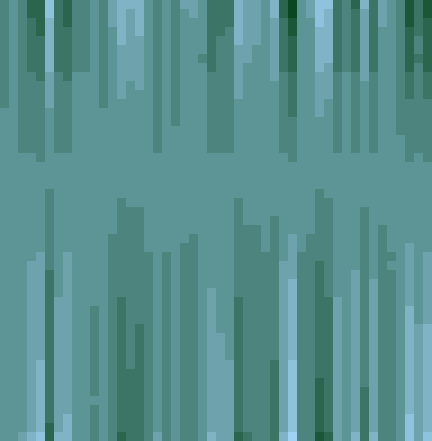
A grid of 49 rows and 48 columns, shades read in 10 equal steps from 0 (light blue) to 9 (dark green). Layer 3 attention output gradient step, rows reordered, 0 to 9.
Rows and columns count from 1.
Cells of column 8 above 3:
28
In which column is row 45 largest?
36
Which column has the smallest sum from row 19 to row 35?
33
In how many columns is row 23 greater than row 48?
15
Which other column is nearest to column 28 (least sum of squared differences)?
29
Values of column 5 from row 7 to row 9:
6 6 6
